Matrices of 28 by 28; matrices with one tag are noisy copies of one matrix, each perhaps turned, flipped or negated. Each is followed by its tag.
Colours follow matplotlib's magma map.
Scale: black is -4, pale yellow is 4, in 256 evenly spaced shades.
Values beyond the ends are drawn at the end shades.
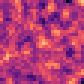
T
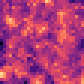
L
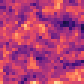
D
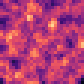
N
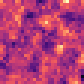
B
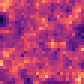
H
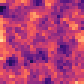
L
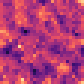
N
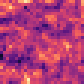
D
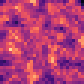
N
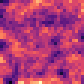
L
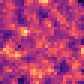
N
